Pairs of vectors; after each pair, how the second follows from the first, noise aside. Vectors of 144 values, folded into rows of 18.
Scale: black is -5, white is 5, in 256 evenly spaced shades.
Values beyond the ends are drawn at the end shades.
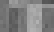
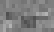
wrapped around, negated, partly zeroed.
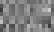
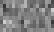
reversed.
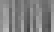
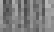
reversed.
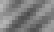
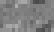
wrapped around, partly zeroed.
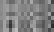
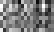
reversed, negated, scaled up.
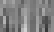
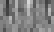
reversed.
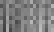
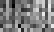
reversed, negated, scaled up.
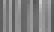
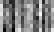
reversed, negated, scaled up.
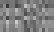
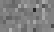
wrapped around, negated, partly zeroed.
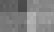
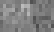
wrapped around, negated, partly zeroed.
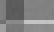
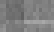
shrunk.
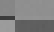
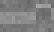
wrapped around, negated, shrunk.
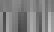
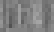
wrapped around, negated, shrunk.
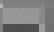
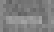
wrapped around, negated, shrunk.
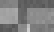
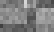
reversed.
